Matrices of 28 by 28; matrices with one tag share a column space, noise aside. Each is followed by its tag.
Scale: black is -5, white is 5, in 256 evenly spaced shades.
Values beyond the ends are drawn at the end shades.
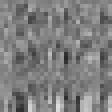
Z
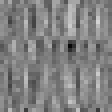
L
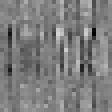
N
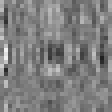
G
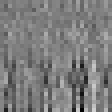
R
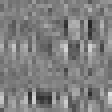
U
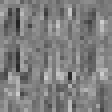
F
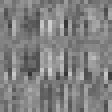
F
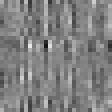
L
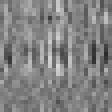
G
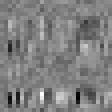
U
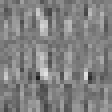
F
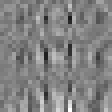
Z
